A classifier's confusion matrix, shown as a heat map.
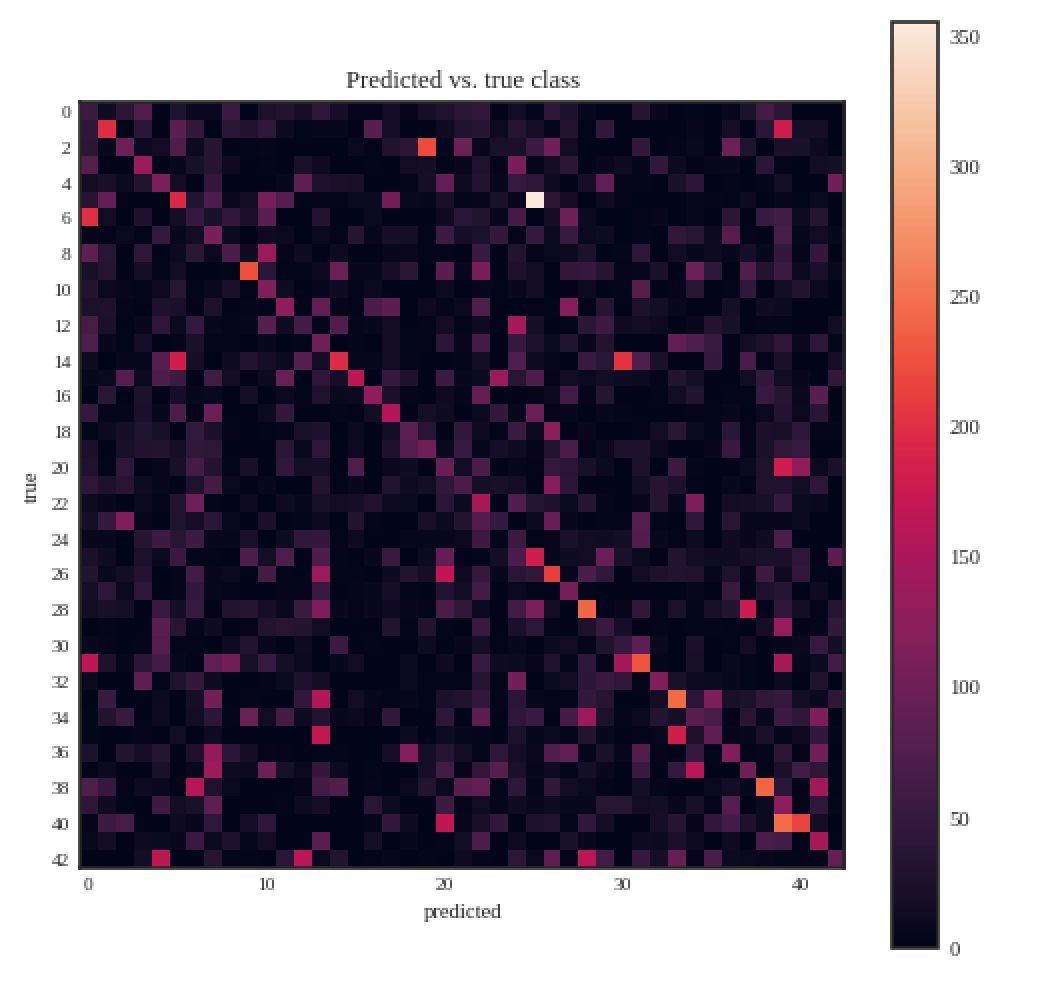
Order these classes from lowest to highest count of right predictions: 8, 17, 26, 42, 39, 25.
8, 42, 39, 17, 25, 26
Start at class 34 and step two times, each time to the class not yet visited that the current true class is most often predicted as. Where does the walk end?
37
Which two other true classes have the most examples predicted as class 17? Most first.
5, 11
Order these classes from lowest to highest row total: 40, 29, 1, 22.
29, 22, 1, 40
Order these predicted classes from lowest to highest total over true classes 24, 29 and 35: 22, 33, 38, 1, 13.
1, 38, 22, 33, 13
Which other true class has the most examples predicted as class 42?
4
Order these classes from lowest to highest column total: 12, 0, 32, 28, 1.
32, 12, 1, 28, 0
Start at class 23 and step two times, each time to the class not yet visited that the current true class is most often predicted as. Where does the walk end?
19
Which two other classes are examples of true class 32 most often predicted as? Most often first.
24, 3
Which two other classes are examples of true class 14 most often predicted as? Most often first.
30, 5
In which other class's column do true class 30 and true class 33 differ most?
13
